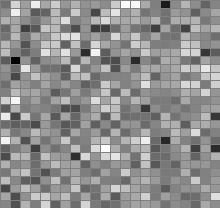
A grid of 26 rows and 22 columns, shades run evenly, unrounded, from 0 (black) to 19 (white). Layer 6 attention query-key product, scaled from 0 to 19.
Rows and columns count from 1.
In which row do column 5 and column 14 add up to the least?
8
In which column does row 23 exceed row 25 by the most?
20
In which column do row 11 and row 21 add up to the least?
9
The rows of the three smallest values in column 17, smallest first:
1, 18, 24
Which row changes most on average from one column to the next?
15
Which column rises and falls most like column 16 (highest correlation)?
19
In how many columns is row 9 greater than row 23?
11
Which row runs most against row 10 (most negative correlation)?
3
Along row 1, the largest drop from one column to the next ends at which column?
17
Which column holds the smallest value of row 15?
22
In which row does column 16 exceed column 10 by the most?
2
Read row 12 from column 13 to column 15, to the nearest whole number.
14 8 11
